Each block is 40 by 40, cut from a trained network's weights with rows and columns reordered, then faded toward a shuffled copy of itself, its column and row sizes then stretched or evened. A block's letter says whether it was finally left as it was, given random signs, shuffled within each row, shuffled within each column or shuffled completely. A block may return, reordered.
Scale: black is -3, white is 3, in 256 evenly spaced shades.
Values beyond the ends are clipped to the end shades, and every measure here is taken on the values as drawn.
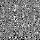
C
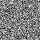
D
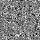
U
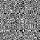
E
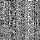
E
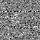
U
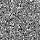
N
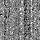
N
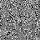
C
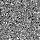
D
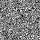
U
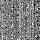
N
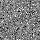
D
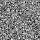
U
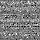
U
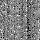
N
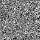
N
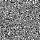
U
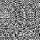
E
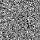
N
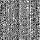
E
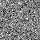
D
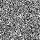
D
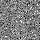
D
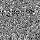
U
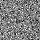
D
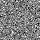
D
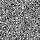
D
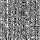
E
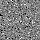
D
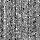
N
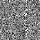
C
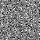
N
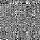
E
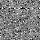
U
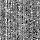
N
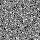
D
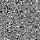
C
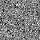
U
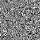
C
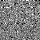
U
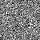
D
